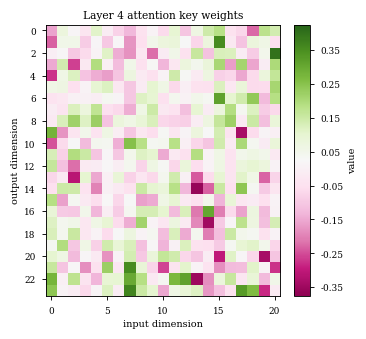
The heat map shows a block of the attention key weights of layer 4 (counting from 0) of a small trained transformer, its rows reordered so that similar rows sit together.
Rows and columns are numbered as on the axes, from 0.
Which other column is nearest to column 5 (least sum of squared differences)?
12
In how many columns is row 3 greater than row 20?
11
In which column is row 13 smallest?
2
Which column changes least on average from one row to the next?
6
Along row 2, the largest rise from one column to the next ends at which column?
20
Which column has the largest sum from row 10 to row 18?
17
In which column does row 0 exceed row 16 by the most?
15
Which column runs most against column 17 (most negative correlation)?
14
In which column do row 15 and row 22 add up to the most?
0
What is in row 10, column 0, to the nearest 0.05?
-0.25
